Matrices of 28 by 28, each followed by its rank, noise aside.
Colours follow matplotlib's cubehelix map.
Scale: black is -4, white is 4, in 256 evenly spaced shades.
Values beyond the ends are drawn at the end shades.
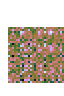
four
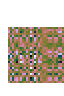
two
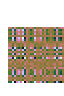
one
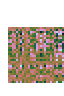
two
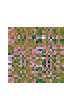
four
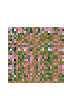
three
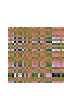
one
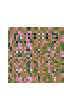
four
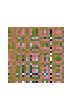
two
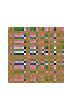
one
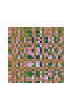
two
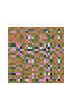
three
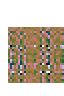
two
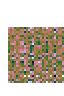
three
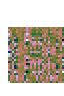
four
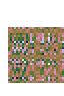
three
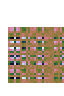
one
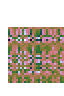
two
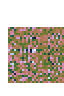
four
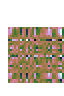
two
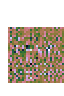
four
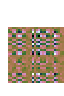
one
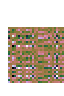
two
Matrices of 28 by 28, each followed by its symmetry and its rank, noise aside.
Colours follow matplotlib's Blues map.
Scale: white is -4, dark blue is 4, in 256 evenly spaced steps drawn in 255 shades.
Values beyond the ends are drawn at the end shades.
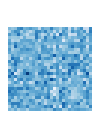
no symmetry, rank six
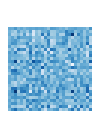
no symmetry, rank five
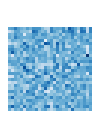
no symmetry, rank seven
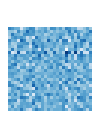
no symmetry, rank six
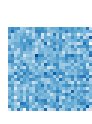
symmetric, rank seven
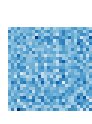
symmetric, rank six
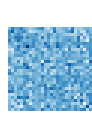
symmetric, rank seven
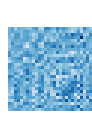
symmetric, rank five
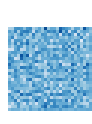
no symmetry, rank seven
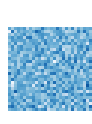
no symmetry, rank six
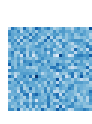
no symmetry, rank six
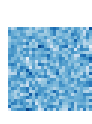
antisymmetric, rank six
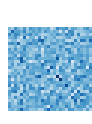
symmetric, rank seven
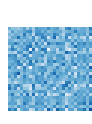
symmetric, rank five
